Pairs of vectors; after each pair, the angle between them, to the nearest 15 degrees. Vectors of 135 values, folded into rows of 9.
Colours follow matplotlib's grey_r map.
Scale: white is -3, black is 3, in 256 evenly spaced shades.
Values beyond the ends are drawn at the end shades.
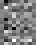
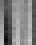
75 degrees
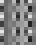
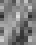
135 degrees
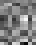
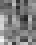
135 degrees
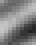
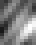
135 degrees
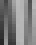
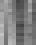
165 degrees
